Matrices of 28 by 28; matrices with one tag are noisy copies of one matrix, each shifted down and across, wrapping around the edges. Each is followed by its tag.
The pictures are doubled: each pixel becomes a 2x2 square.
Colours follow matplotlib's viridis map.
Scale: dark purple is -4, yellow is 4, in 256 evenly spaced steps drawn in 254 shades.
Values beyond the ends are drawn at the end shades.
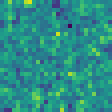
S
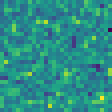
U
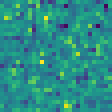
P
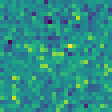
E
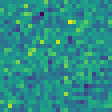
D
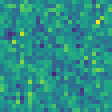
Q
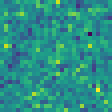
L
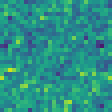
E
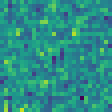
P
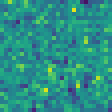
S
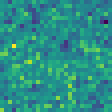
E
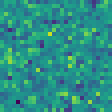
U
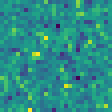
S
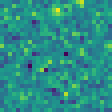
U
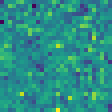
Q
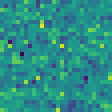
L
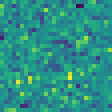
U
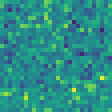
E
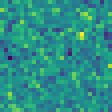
S
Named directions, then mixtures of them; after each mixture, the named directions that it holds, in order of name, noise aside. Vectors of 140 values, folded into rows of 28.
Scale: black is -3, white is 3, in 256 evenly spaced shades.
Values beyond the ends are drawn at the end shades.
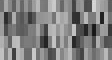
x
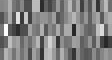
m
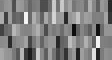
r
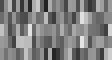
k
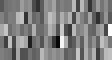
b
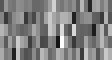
b, x.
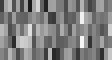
k.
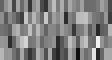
k, r.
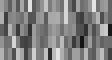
k, x.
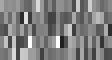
b.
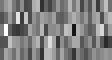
m.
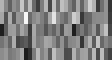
k, r.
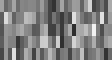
b, x.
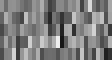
b, x.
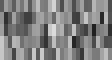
x.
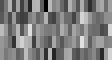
k.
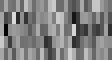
m, x.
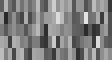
r, x.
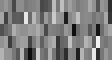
r.
